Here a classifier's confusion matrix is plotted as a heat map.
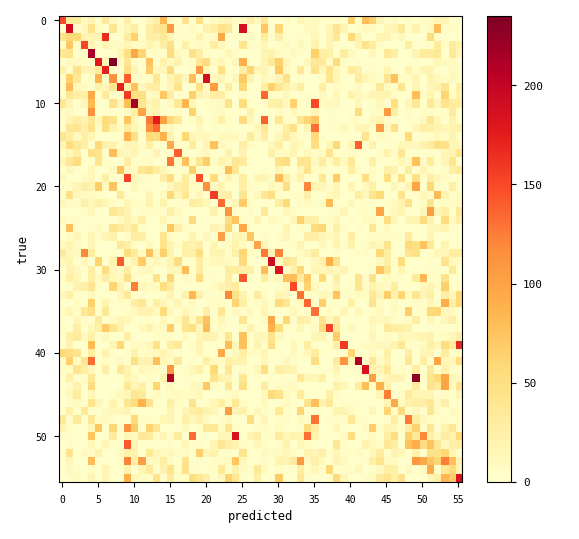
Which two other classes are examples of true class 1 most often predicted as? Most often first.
25, 15
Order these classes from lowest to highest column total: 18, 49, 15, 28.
18, 28, 49, 15
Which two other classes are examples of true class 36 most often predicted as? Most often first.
29, 20
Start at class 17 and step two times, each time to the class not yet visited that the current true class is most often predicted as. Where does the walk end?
41
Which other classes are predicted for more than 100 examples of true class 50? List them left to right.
18, 24, 34
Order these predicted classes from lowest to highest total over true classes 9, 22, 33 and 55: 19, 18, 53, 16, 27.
16, 27, 19, 53, 18
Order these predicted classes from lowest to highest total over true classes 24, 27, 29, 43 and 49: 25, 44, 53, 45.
44, 25, 45, 53
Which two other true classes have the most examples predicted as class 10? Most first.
32, 4
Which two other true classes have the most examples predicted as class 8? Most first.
29, 18
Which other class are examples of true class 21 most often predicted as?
52
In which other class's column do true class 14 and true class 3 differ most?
9
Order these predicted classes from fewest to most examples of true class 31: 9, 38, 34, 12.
12, 38, 9, 34
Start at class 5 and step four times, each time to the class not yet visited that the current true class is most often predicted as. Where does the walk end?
53
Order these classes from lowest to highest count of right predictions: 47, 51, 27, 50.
47, 51, 27, 50
